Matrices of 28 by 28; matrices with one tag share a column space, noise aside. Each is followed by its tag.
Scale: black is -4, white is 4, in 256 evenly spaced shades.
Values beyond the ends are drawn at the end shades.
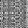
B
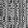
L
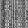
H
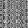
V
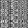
V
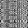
V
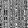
H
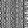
B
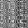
V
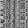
V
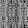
L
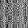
L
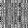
L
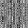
L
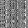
V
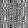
L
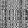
H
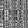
H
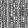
L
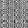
V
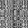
H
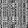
L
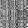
H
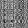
V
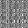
V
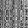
H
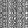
B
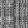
L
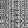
V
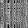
L
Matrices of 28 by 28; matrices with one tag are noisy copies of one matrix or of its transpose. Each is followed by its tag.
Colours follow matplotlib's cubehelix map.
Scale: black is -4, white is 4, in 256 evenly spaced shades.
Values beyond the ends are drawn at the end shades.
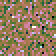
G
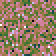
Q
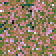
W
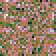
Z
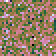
Z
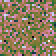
Z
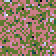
Z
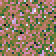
Q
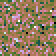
G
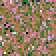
W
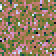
Z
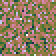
G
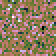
G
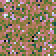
Z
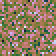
Q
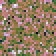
Z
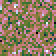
Z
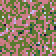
Q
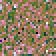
Z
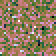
G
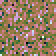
G
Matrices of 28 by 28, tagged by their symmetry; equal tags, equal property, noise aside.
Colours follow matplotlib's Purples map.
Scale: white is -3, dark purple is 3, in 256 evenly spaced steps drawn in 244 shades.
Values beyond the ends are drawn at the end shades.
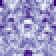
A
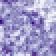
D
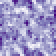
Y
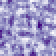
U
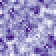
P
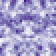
A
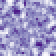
Y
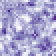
P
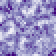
P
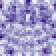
A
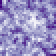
D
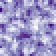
U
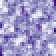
Y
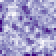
D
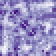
P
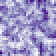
U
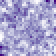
P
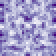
A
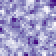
D
